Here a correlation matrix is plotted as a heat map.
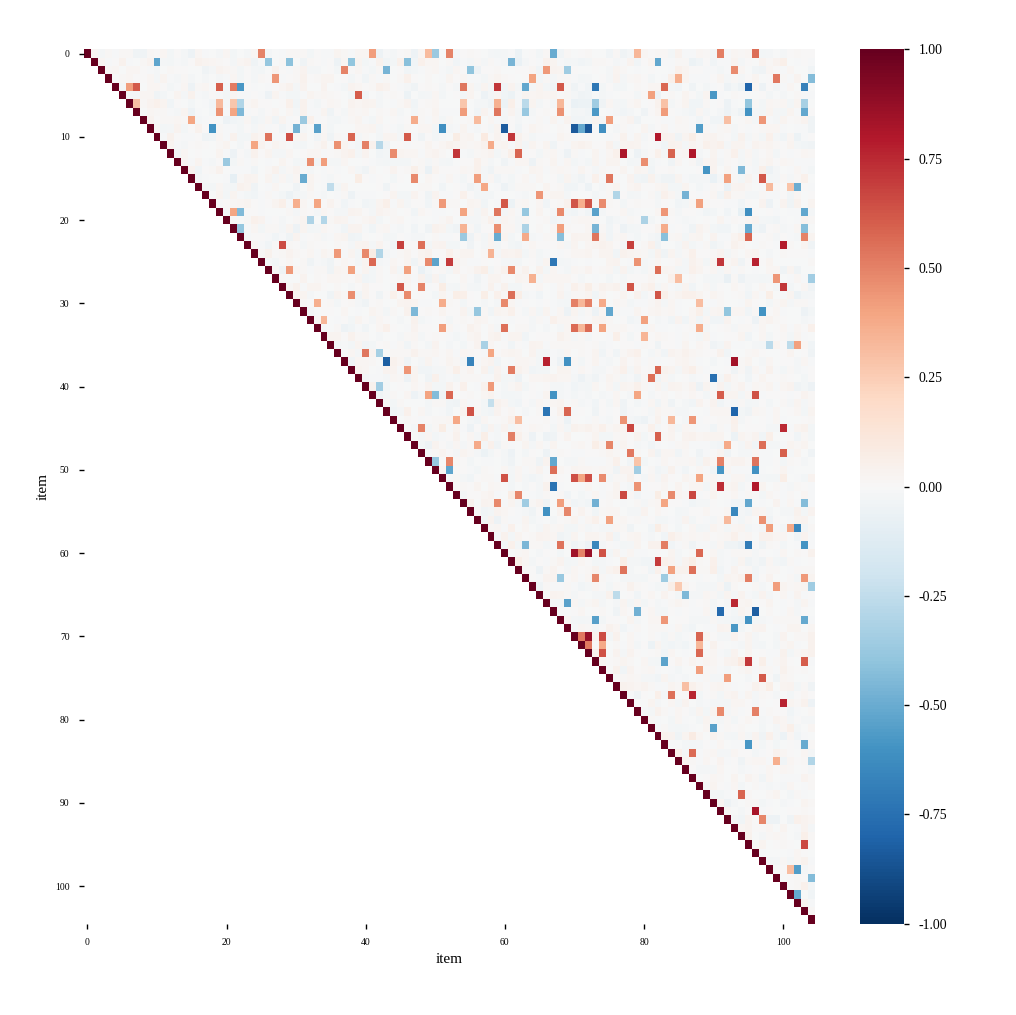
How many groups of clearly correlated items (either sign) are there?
15
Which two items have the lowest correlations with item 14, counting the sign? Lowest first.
89, 94
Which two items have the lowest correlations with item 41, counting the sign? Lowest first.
67, 50
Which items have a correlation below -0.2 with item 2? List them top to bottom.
43, 55, 69
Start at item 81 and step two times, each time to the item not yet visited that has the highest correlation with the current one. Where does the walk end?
5
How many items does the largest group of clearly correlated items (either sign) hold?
14
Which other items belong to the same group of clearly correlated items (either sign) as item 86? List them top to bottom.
17, 65, 76
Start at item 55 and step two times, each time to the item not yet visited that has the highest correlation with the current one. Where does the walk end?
69
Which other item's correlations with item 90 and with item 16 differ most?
39
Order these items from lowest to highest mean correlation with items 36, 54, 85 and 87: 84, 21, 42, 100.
42, 100, 21, 84
